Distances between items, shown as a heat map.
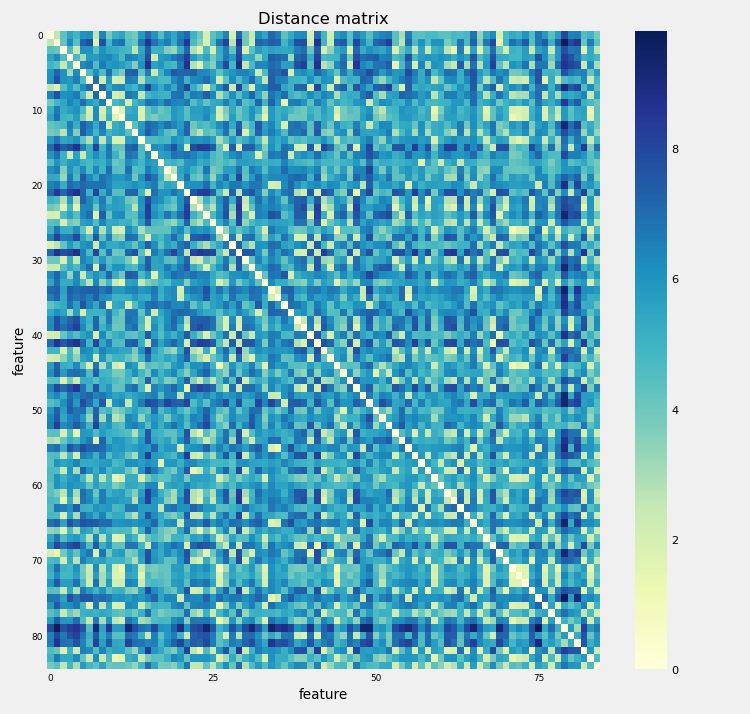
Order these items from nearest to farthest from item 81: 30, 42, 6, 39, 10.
6, 10, 39, 42, 30
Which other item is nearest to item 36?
9
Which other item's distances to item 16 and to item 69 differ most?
1
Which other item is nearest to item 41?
68
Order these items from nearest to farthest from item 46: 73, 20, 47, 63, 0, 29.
0, 73, 20, 63, 47, 29
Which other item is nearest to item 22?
58
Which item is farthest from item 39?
4
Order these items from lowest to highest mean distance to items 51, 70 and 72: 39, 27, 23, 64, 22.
64, 23, 22, 27, 39
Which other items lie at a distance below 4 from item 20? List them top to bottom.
34, 35, 48, 55, 65, 75
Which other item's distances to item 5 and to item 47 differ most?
21
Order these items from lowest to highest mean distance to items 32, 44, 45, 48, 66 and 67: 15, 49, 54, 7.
15, 54, 7, 49
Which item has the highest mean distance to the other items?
79
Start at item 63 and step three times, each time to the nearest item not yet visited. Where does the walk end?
60
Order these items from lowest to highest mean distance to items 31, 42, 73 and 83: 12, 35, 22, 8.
8, 22, 12, 35
